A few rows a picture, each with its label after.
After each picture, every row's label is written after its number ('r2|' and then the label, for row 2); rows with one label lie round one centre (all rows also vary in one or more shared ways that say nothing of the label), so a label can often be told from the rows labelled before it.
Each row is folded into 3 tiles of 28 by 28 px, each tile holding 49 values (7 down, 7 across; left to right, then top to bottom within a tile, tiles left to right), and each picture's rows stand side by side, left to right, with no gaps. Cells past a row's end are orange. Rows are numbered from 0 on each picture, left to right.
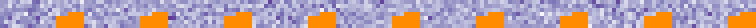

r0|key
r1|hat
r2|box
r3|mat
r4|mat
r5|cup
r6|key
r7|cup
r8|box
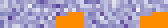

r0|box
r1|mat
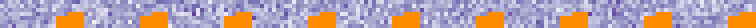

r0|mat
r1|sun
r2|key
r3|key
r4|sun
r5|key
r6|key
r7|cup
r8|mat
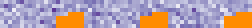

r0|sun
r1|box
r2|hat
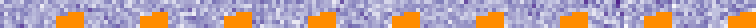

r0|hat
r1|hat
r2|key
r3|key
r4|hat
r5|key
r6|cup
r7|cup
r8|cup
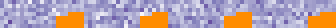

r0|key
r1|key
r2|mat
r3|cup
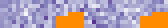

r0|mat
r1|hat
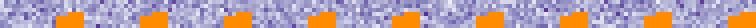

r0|box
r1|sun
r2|key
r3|hat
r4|cup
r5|mat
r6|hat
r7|key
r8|cup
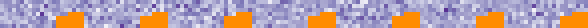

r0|mat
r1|mat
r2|cup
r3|cup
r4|sun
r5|cup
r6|box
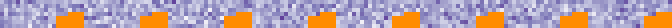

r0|box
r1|box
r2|mat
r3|hat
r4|cup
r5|box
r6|mat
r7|key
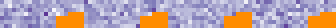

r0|key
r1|sun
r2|box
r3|key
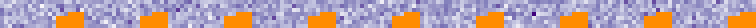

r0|hat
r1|box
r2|sun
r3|mat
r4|sun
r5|cup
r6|cup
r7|sun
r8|key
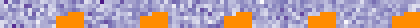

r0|key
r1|sun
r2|key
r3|cup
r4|sun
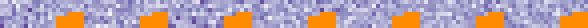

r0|box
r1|key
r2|key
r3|sun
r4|sun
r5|sun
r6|box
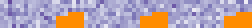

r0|sun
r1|sun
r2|box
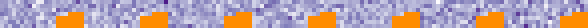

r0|cup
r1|cup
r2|box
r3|hat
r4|hat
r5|cup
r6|hat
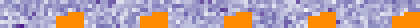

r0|hat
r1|hat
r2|cup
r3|hat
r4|key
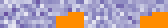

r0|key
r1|sun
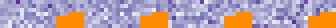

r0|sun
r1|key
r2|mat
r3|mat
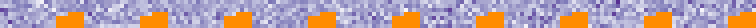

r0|hat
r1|mat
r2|cup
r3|sun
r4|mat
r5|hat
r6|mat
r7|cup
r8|sun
